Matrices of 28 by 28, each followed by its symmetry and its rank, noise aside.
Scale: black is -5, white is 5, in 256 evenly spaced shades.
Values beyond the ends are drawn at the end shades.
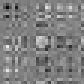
symmetric, rank two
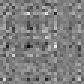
no symmetry, rank three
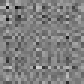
no symmetry, rank three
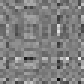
antisymmetric, rank two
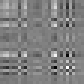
symmetric, rank one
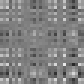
symmetric, rank one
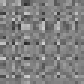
no symmetry, rank two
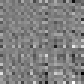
antisymmetric, rank two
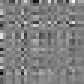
antisymmetric, rank two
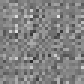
symmetric, rank three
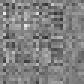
no symmetry, rank three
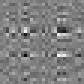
no symmetry, rank one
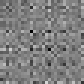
symmetric, rank two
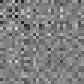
symmetric, rank three
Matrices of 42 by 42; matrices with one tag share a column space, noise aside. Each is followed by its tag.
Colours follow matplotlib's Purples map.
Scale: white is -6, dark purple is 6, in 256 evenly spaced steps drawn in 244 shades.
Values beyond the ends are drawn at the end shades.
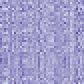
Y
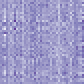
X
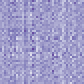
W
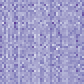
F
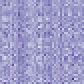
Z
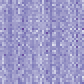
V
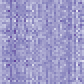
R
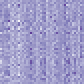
X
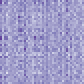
W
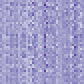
F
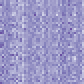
Z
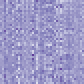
V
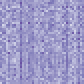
Y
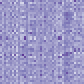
W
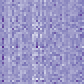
Z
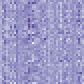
R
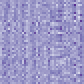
X
